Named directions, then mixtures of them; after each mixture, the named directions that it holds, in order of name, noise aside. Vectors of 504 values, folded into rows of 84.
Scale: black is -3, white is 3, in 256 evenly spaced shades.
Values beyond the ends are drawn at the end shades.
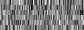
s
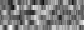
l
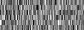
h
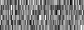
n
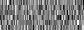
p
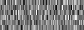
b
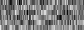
h, l, p.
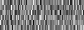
h, n.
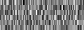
b, p.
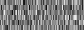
b, s.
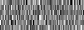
h, n.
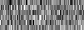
h, l, n.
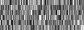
n, p.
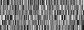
h, p.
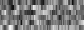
l.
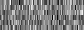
s.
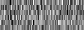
h, n, s.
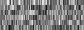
l, p, s.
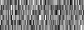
n.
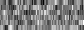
b, l, s.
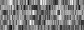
l, n.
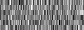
s.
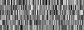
b, s.
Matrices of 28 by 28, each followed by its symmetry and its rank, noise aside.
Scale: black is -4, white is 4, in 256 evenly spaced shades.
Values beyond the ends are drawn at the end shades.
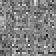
no symmetry, rank eight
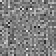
no symmetry, rank eight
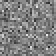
no symmetry, rank eight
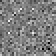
symmetric, rank six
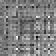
symmetric, rank four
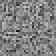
no symmetry, rank six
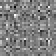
no symmetry, rank four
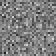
no symmetry, rank six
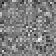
symmetric, rank eight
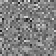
no symmetry, rank eight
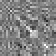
symmetric, rank four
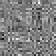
antisymmetric, rank four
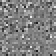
antisymmetric, rank eight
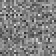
no symmetry, rank eight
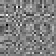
no symmetry, rank four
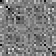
symmetric, rank four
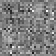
no symmetry, rank four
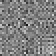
no symmetry, rank four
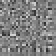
antisymmetric, rank four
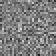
no symmetry, rank six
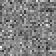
no symmetry, rank eight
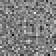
antisymmetric, rank eight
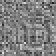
antisymmetric, rank six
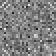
symmetric, rank six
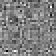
antisymmetric, rank eight
